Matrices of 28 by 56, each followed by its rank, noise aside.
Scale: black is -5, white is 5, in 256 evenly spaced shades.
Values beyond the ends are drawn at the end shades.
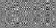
three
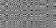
two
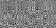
four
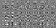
four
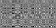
three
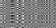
one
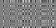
one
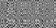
three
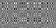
one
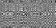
three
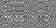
three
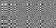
one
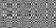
one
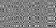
two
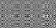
two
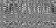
three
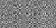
four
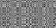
two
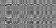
two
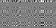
two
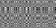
one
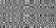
two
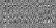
three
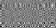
two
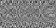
four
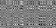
two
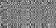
four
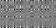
two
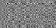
four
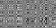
three
